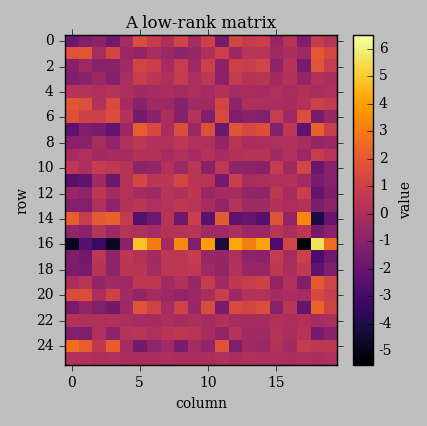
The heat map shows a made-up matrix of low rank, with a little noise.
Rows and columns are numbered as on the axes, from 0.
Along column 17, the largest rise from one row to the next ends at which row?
17
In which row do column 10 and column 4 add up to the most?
16
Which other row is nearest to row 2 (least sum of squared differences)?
21
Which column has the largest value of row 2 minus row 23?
18
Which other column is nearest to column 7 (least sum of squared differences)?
4
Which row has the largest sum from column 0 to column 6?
24
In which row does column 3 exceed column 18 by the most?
14
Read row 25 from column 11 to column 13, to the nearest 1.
0 0 0
